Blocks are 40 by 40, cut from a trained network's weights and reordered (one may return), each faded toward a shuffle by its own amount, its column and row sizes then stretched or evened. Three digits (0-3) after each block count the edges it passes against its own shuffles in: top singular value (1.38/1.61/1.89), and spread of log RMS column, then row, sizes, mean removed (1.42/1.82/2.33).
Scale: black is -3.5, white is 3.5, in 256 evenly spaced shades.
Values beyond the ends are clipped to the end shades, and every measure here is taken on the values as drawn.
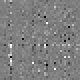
1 2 0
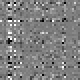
2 3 3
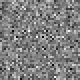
0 0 1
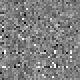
0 1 1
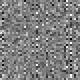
3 3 0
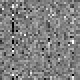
2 2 0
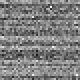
3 1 0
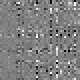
1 3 2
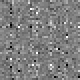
0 2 1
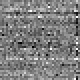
2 1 2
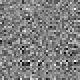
3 2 2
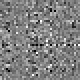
1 2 1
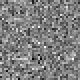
1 1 1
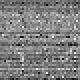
3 1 2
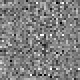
0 1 1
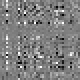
3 3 3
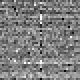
2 1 0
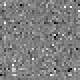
0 1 2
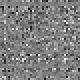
0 2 3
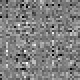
1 3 1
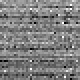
3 1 2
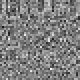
2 0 0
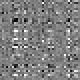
3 3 3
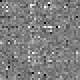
0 1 1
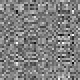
3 2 1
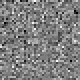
1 1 1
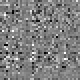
0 2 3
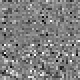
0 1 3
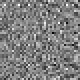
3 1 1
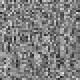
2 0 0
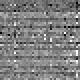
3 2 1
